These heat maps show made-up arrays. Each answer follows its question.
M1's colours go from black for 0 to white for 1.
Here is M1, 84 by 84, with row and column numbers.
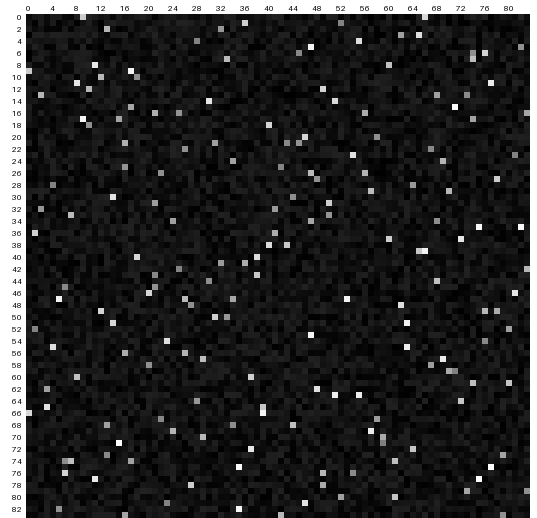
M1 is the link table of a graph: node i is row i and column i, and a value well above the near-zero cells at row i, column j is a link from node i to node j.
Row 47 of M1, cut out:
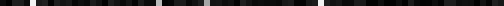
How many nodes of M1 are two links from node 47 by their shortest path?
5
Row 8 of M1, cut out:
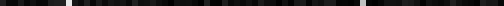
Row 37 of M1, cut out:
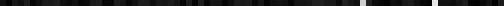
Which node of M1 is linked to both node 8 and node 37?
node 60
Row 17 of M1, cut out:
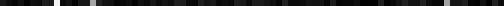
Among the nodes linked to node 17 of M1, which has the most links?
node 74
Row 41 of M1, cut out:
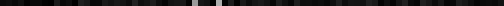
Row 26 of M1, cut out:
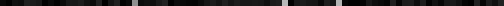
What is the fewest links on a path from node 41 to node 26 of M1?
7
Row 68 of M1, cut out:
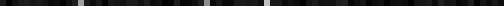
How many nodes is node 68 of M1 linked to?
3
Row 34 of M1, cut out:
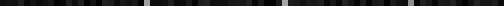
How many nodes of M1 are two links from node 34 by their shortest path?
6
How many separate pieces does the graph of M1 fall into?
2
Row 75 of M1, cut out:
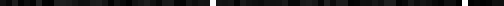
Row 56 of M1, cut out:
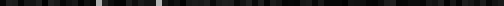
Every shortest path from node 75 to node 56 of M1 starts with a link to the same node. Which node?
node 35
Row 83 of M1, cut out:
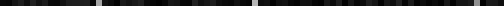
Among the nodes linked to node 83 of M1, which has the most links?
node 16
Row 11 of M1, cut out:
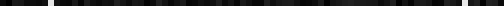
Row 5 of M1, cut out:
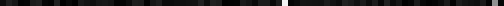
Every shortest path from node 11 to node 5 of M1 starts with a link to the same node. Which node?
node 77
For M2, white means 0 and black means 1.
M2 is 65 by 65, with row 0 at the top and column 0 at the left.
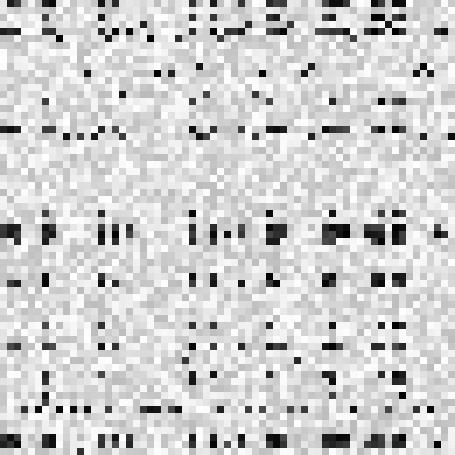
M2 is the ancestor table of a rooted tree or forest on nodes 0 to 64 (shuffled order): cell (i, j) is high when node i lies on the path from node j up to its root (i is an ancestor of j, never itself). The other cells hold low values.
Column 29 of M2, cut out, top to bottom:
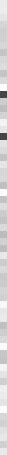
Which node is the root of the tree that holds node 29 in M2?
19
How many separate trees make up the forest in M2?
5
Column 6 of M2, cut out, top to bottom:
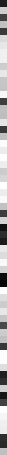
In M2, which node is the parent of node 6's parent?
56
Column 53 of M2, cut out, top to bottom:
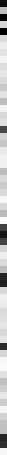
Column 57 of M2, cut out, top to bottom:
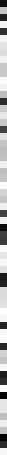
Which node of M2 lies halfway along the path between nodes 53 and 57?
14
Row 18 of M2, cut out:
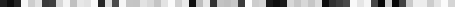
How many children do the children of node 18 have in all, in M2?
1
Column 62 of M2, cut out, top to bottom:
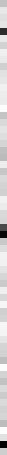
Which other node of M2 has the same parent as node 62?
52
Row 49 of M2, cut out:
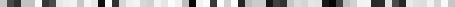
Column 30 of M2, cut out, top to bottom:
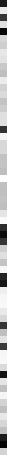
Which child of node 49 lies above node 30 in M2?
40
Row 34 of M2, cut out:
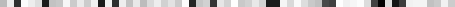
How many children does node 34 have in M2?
2
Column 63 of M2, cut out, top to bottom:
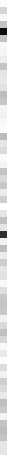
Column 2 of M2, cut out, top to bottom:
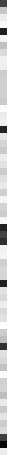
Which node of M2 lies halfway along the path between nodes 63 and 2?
0
